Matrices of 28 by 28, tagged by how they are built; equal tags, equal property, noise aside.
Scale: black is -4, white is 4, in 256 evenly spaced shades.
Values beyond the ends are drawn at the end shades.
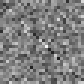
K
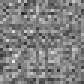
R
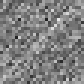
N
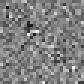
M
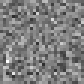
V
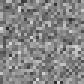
N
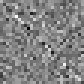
K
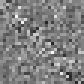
M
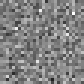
R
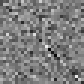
K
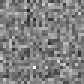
R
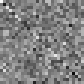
K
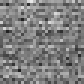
R
